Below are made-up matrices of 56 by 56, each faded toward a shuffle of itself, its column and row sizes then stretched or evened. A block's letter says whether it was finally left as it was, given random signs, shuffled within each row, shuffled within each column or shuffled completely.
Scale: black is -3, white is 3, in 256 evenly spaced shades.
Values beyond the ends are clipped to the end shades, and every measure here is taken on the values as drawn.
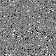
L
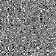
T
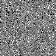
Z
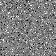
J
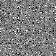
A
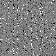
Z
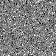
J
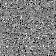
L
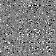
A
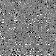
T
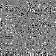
T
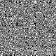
A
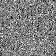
J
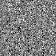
Z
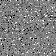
L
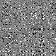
T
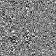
T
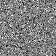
J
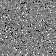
J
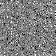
Z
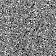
J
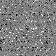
L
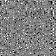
T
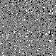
A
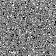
J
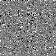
A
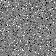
J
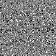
A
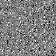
Z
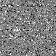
L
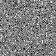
Z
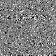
L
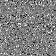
L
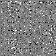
A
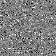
L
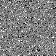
L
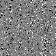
Z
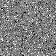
J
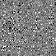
T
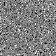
Z
